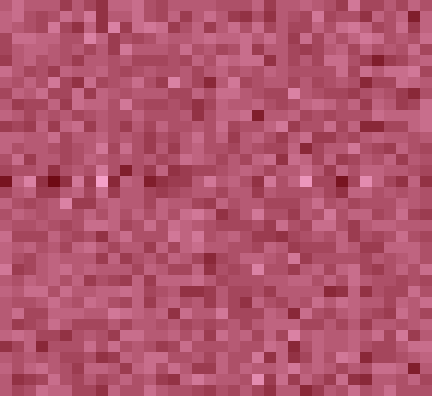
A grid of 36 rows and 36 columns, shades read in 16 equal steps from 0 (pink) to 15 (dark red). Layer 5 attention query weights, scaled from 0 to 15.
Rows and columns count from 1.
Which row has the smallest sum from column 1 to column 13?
27
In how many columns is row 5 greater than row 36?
13
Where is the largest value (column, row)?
5, 17
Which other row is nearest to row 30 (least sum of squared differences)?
24
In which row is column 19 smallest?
29
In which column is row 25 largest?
18
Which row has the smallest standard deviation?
30
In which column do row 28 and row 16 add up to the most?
11
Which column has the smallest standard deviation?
12
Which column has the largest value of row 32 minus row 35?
22
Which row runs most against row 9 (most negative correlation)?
32
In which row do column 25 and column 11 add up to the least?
31
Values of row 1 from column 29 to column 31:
10 4 9
